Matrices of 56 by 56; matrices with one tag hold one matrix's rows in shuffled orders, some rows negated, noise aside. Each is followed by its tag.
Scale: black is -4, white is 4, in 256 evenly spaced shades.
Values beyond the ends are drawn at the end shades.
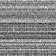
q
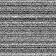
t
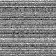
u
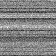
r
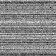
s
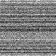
s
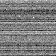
s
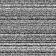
s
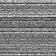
q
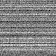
r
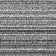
r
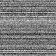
r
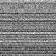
u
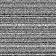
q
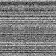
u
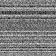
q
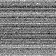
t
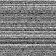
s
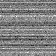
u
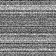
r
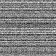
s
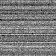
u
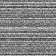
s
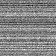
r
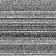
t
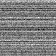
s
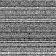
s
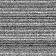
r
